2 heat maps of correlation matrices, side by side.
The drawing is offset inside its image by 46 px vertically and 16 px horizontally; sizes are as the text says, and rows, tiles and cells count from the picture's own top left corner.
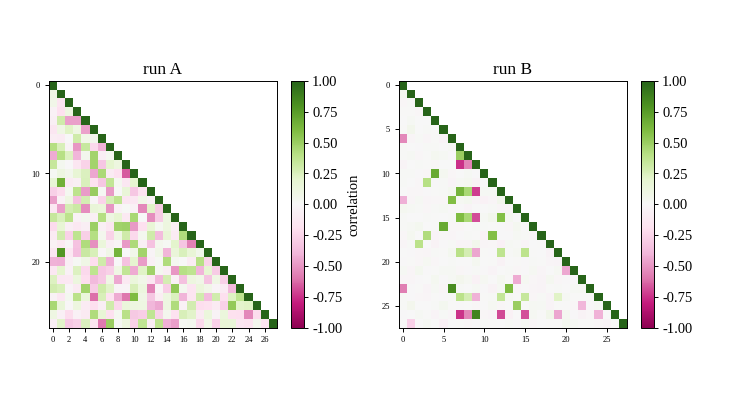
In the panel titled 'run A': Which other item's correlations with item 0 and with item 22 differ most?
23
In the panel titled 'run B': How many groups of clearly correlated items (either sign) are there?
9
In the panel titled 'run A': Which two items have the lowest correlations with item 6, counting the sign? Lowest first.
27, 7
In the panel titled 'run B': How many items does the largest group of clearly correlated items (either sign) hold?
8
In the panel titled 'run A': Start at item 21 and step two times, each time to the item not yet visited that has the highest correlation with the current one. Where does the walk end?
5
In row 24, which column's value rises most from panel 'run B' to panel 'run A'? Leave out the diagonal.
10
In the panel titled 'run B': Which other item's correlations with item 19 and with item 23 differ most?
6
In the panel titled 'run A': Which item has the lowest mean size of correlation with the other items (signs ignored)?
2
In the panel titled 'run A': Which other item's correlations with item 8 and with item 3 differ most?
19
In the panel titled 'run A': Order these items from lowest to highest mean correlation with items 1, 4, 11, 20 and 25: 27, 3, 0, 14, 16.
14, 3, 16, 0, 27
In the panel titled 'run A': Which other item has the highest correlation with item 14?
20
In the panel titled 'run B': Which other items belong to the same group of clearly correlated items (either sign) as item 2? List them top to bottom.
18
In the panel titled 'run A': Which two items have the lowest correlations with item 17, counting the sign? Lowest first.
18, 13
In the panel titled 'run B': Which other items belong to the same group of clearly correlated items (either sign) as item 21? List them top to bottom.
20
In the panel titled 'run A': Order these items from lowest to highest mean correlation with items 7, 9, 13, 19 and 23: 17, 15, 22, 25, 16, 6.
22, 6, 17, 25, 15, 16
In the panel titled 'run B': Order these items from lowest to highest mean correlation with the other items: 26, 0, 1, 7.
26, 0, 1, 7
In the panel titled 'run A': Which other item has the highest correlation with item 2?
15
